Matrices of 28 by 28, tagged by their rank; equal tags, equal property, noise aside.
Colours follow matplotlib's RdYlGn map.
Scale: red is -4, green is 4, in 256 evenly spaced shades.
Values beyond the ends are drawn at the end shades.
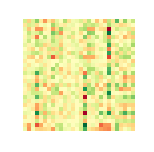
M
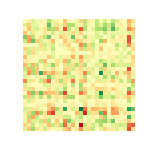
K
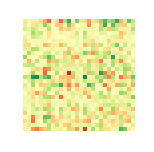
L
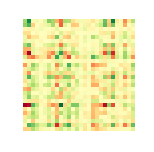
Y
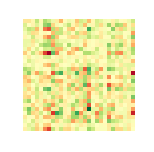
M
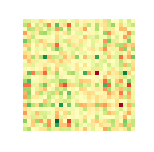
K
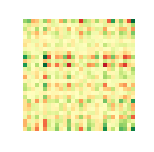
Y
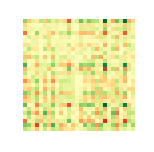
Y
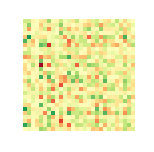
L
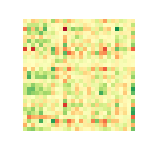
M
